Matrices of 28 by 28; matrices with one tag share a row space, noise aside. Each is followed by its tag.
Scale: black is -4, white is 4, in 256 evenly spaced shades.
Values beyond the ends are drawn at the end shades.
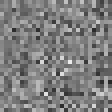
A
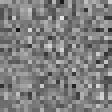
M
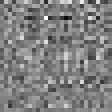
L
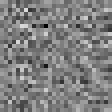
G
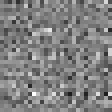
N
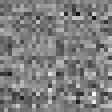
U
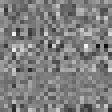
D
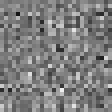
M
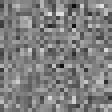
M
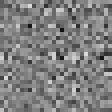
M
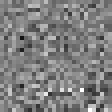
L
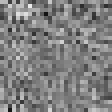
G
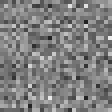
N
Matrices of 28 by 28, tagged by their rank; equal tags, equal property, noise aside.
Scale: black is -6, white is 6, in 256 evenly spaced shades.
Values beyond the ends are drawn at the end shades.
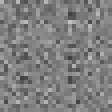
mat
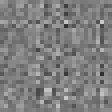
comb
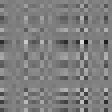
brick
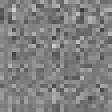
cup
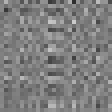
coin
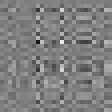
coin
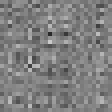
comb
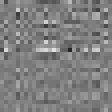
coin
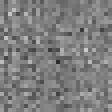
cup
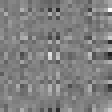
brick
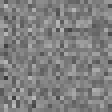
mat
